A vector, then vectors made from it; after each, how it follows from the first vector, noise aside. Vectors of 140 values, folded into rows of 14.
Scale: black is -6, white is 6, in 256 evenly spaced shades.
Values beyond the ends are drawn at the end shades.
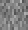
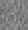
reversed, shrunk.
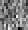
wrapped around, negated, scaled up.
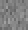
wrapped around, negated, shrunk.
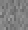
reversed, negated, shrunk.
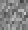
sign-scrambled.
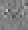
wrapped around, partly zeroed.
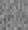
reversed, shrunk.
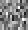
wrapped around, scaled up.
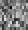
wrapped around, negated, scaled up.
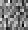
wrapped around, negated, scaled up.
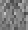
negated.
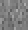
wrapped around, partly zeroed.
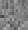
reversed, negated, partly zeroed.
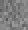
wrapped around, negated, shrunk.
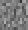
sign-scrambled.
